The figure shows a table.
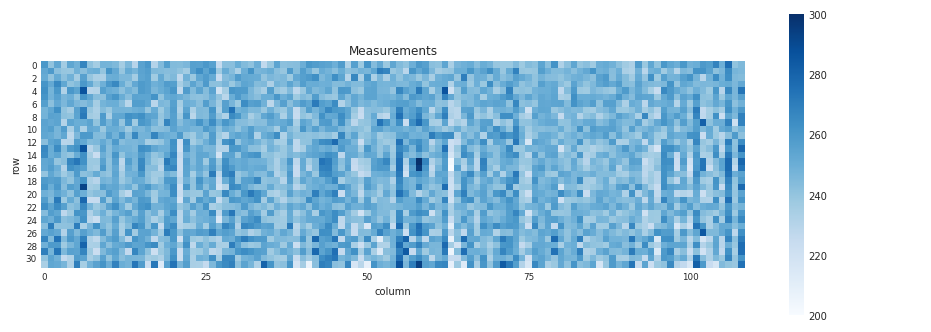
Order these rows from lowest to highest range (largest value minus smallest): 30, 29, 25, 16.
30, 25, 29, 16
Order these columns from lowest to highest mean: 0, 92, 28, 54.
54, 92, 28, 0
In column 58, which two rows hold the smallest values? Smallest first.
20, 2
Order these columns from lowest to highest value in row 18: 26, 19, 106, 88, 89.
88, 89, 26, 19, 106
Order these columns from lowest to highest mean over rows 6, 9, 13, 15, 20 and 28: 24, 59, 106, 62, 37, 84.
84, 37, 24, 59, 62, 106
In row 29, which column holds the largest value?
56
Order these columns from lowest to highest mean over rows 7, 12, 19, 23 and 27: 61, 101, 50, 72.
61, 50, 72, 101
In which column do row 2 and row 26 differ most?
102
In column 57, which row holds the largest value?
31
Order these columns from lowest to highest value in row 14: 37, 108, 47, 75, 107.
75, 37, 107, 47, 108
